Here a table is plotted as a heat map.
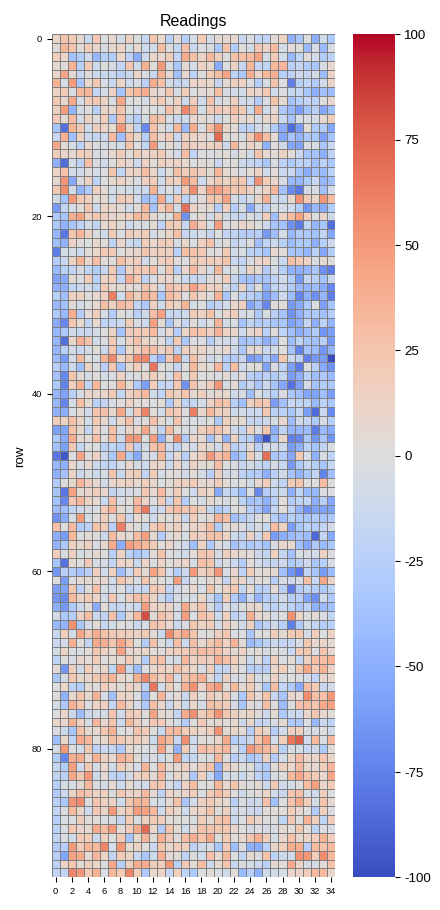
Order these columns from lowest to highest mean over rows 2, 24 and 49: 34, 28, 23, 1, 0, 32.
0, 34, 32, 1, 28, 23
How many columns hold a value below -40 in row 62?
3
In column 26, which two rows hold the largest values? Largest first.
47, 79
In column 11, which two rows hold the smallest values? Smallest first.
10, 39
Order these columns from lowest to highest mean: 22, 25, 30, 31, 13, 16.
30, 31, 25, 22, 16, 13
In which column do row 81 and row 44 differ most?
32
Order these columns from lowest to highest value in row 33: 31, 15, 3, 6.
31, 15, 3, 6
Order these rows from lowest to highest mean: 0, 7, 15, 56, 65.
56, 0, 15, 7, 65
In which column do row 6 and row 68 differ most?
8
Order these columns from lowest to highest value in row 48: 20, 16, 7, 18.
7, 16, 18, 20
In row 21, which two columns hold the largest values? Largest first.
20, 17
